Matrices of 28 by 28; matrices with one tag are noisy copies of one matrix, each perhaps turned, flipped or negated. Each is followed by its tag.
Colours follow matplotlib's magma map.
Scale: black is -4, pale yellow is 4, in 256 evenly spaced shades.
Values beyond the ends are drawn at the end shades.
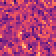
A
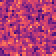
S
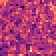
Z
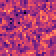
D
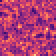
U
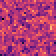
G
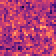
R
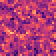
A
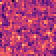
Z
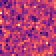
Z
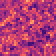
D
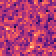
A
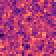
U
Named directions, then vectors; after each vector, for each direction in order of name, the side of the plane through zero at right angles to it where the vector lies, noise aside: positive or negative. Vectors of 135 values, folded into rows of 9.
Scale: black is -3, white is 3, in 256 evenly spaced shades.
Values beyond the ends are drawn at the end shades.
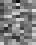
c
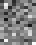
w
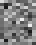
positive, negative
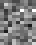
positive, positive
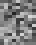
negative, positive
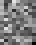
negative, negative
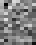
negative, negative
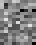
negative, negative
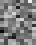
positive, negative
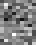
negative, positive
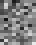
positive, positive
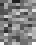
positive, positive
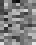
positive, positive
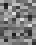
positive, negative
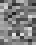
negative, positive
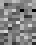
negative, negative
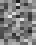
positive, negative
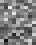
positive, negative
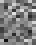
positive, negative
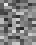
positive, positive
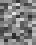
positive, negative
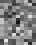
negative, positive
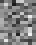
negative, positive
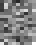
positive, positive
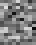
negative, positive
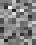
positive, negative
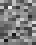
positive, negative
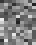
negative, positive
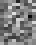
positive, negative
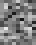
negative, positive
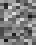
positive, negative
